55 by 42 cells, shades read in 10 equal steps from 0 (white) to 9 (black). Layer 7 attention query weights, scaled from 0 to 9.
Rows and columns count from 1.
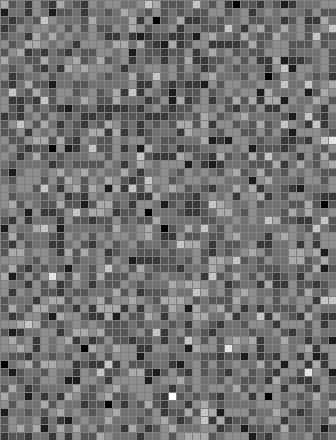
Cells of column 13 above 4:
32
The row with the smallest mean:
38
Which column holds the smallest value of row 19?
12
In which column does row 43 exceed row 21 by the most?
42
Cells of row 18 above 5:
18
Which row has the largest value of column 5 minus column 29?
44
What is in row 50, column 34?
9
